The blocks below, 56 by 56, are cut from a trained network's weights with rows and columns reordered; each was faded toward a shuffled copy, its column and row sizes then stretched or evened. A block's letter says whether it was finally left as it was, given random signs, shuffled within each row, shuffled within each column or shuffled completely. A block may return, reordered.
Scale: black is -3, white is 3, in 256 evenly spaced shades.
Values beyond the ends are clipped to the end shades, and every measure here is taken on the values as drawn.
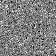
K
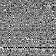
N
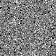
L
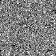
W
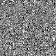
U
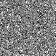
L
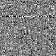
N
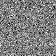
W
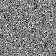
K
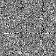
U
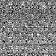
N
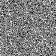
K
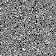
L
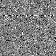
W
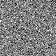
K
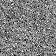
K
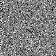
L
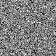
K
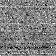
W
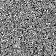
K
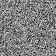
K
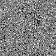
L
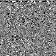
U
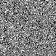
W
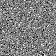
K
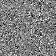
L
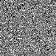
U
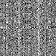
N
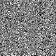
U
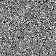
W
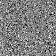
L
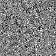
L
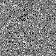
U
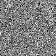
L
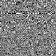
N
